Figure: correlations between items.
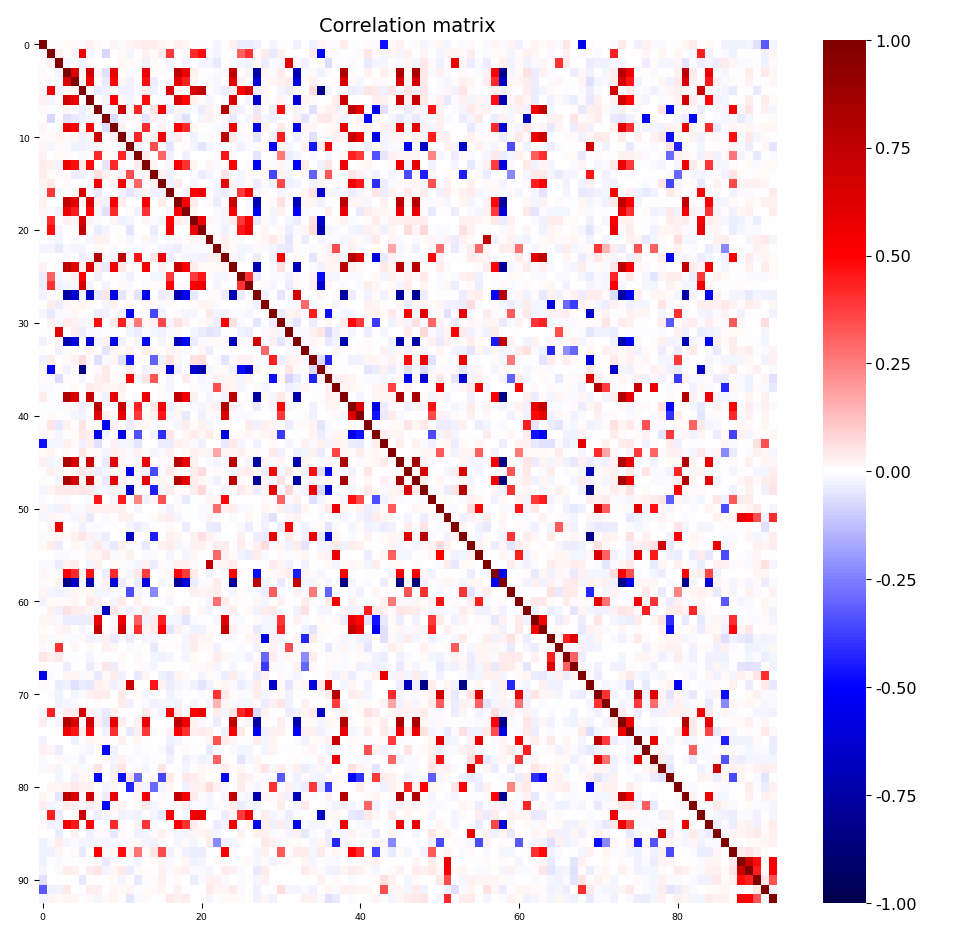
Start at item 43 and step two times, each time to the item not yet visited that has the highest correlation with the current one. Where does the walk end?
91
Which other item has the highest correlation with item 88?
89
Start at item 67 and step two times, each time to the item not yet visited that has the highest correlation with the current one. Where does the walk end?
66
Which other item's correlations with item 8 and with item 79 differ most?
61
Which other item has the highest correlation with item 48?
53
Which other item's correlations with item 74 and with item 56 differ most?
21
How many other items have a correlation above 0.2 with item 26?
8
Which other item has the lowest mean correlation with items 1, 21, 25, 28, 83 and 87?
35
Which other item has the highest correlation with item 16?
5
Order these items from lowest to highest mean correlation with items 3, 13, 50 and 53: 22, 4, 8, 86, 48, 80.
86, 8, 22, 80, 48, 4
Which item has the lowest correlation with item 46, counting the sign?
69
